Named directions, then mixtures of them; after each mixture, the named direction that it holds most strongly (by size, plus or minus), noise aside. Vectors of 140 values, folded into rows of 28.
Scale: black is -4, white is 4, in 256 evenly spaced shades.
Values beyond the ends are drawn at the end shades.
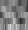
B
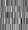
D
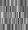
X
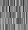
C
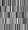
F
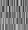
C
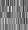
C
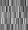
X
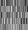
D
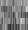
B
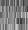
C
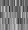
C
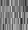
D
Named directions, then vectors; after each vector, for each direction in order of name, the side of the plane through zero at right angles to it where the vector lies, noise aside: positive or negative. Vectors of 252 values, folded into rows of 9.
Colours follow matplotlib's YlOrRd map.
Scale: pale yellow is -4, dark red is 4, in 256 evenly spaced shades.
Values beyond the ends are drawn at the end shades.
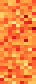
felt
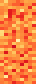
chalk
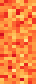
negative, negative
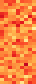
negative, negative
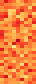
negative, negative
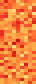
negative, negative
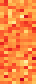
negative, positive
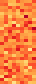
negative, positive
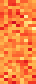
positive, negative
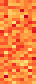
negative, positive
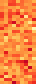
positive, negative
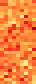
negative, positive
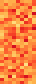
positive, positive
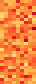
positive, positive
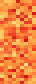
positive, positive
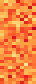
positive, positive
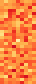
positive, positive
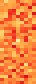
positive, positive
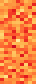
positive, positive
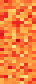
negative, negative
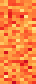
positive, negative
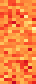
positive, negative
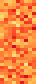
positive, positive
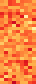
positive, negative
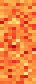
positive, positive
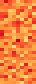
negative, negative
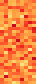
negative, positive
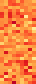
positive, negative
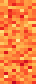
positive, negative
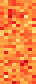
positive, negative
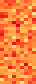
negative, negative
